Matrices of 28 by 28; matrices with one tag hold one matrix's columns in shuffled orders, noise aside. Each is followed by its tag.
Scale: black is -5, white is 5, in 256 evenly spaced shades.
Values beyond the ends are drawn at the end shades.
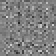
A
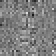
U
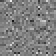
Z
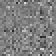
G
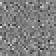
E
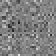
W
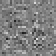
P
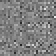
A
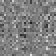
W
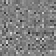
P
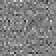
Z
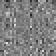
U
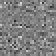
E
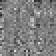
U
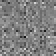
G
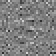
Z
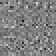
E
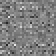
A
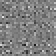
A
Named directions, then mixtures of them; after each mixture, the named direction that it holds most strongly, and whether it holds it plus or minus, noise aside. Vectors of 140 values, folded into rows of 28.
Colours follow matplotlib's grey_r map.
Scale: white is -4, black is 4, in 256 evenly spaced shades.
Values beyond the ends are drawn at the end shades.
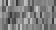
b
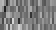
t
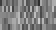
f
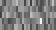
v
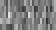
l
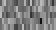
v, minus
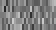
f, plus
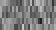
v, minus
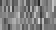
f, plus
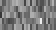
v, plus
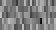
v, minus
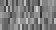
f, plus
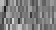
t, plus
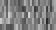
l, plus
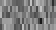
v, minus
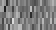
t, plus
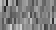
b, plus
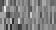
t, minus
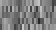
f, minus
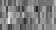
b, minus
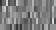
b, minus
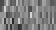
t, minus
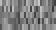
f, minus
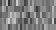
b, minus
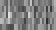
l, plus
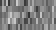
b, minus
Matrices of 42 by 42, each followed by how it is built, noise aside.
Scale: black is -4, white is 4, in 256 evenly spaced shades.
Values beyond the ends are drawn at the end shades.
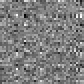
low rank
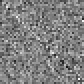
diagonal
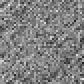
Hankel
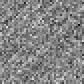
Hankel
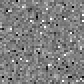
sparse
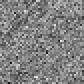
Hankel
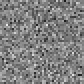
noise
